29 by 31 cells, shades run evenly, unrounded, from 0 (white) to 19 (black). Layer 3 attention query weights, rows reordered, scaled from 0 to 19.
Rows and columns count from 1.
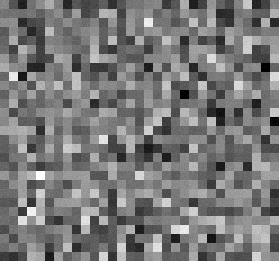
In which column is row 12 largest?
29
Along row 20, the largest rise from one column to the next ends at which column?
6
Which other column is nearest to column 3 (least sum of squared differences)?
23
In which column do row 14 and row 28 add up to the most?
31
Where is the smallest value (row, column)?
20, 5
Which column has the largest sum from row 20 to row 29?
13
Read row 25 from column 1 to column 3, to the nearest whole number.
11 11 2
